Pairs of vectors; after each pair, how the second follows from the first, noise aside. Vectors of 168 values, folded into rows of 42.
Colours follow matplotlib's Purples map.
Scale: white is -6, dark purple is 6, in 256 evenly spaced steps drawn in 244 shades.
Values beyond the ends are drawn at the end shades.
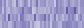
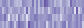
reversed, negated.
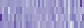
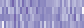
reversed, negated.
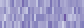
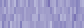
wrapped around, negated, shrunk.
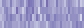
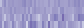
wrapped around, partly zeroed.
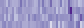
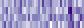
scaled up.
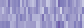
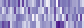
scaled up.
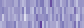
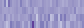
reversed, partly zeroed.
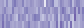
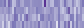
negated.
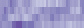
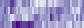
scaled up.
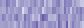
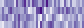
reversed, scaled up.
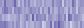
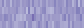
wrapped around, negated, shrunk.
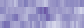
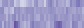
wrapped around, partly zeroed.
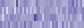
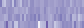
wrapped around, negated, partly zeroed.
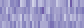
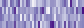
scaled up.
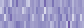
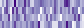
reversed, scaled up.
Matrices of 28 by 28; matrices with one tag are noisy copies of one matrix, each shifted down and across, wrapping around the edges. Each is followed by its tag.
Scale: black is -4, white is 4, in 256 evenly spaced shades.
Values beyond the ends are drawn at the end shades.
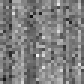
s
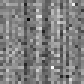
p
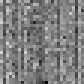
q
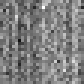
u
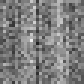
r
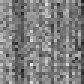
s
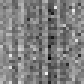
u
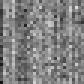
s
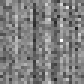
p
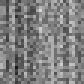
u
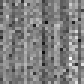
p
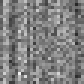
p
